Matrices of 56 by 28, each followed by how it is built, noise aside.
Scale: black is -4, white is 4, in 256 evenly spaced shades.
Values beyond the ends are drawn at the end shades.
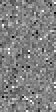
sparse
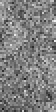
smooth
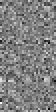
low rank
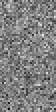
noise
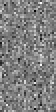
uneven columns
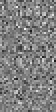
low rank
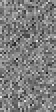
Hankel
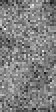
smooth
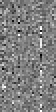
uneven columns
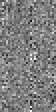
uneven columns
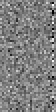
uneven columns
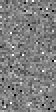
sparse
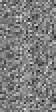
repeating rows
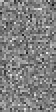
noise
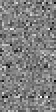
uneven rows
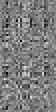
low rank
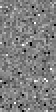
sparse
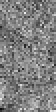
smooth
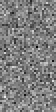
noise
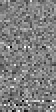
uneven rows
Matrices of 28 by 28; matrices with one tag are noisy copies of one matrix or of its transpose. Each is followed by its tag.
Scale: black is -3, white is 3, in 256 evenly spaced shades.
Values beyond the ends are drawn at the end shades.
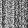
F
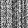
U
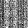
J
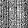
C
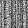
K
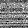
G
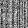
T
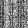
J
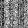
J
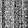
F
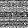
U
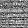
T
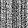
U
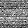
C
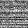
T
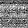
J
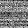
U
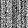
U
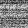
J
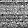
F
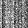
F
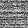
T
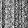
F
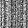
K
